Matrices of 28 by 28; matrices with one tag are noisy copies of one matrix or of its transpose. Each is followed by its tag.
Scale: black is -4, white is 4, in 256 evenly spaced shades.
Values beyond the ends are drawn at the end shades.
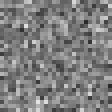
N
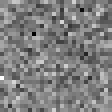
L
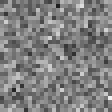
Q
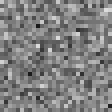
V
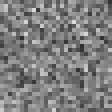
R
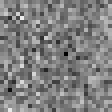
V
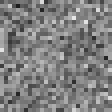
Q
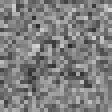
V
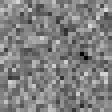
L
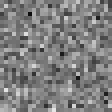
R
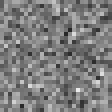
L
